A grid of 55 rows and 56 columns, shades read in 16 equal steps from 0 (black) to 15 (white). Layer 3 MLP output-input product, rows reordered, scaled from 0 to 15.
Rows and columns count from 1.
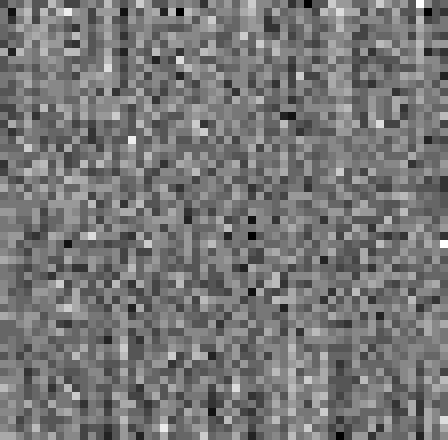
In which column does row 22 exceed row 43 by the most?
18
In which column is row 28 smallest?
32
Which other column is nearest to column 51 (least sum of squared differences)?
5
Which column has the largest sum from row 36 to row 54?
37
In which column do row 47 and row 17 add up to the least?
38
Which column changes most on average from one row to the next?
56
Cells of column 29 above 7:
24
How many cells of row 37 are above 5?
37
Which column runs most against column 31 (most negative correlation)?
16
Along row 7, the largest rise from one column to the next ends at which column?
3
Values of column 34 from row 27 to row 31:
7 8 7 7 6
